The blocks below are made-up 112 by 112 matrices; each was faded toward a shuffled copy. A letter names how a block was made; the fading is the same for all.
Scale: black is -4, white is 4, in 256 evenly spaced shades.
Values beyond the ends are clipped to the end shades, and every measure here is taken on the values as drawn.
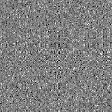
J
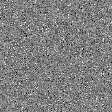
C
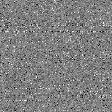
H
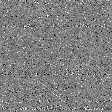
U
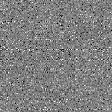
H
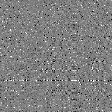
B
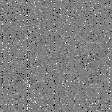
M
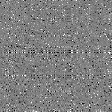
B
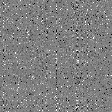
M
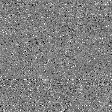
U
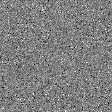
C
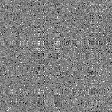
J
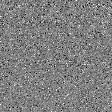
U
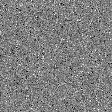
C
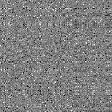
J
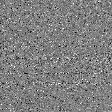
U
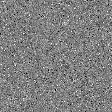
C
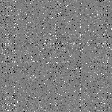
M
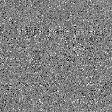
H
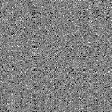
J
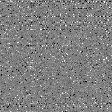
B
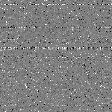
B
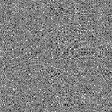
J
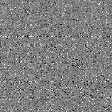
H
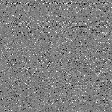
B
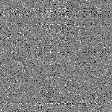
H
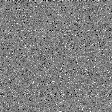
U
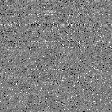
H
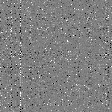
M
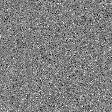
C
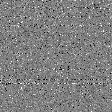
U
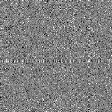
J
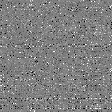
B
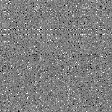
H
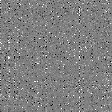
M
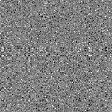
J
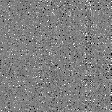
M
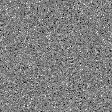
C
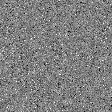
C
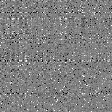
B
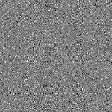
J
